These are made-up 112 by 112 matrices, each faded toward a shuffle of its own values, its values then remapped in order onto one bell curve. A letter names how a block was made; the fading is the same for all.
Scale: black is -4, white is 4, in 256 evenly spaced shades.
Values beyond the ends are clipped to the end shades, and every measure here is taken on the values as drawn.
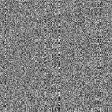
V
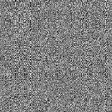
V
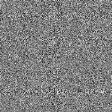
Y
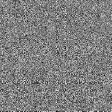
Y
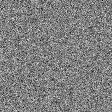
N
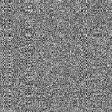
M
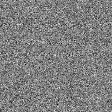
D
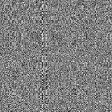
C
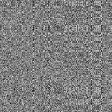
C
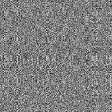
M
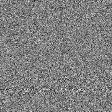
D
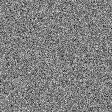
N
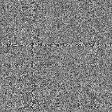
Y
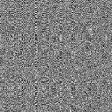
M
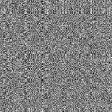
M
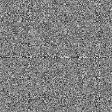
Y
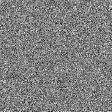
D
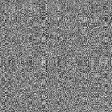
C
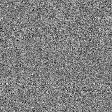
D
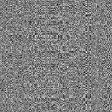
C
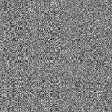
M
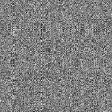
V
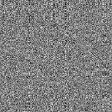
V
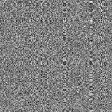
M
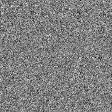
D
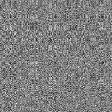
C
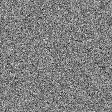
N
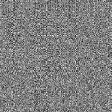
M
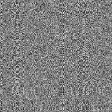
V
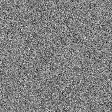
N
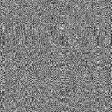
C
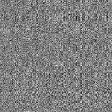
C
